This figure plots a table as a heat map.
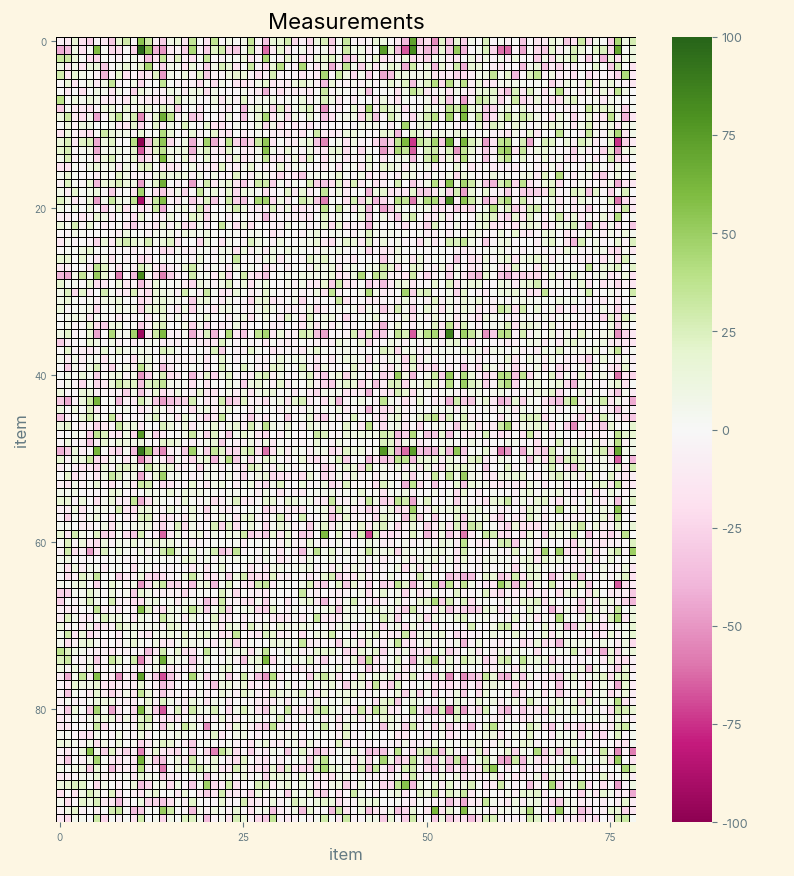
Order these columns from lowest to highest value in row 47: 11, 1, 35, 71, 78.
71, 1, 78, 35, 11
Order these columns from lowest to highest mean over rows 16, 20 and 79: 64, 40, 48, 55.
40, 55, 48, 64
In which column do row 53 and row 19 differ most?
11
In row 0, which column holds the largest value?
48
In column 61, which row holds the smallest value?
1
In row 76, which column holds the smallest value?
14
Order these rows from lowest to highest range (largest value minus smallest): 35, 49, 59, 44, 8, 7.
44, 7, 8, 59, 49, 35
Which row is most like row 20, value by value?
4
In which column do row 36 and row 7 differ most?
0
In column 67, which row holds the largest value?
89
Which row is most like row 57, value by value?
53
